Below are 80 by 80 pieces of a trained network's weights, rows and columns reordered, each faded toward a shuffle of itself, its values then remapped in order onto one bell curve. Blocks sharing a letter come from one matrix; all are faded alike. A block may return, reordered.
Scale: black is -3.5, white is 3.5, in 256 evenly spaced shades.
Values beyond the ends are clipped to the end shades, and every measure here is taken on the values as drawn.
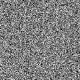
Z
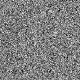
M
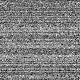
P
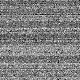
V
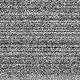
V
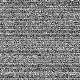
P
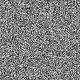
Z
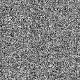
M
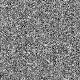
Z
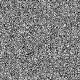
M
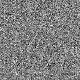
Z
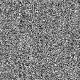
M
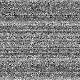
P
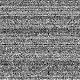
V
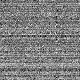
V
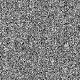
Z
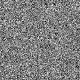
M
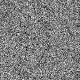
M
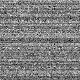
P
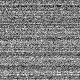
V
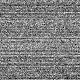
V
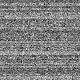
P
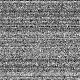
V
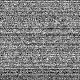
V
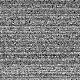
P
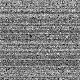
P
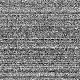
V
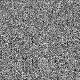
Z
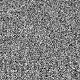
M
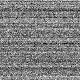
V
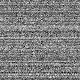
V
